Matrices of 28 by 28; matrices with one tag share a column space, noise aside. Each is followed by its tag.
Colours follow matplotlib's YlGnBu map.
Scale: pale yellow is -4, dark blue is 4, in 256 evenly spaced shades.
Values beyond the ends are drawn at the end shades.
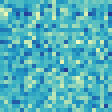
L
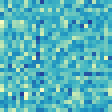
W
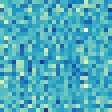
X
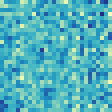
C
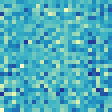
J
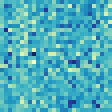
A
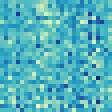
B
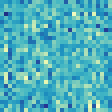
C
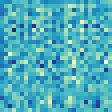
A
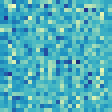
X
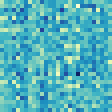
X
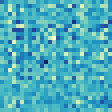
A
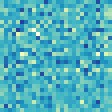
A
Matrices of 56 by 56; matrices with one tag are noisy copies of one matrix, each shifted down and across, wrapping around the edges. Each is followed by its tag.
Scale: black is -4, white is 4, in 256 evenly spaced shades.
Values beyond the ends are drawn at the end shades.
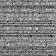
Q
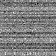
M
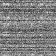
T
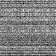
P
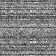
T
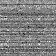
T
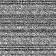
Q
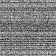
P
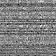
Q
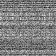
P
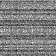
M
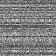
T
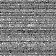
T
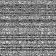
Q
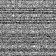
Q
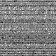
P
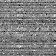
T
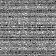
Q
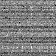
M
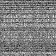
P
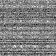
Q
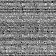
Q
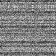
M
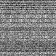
P
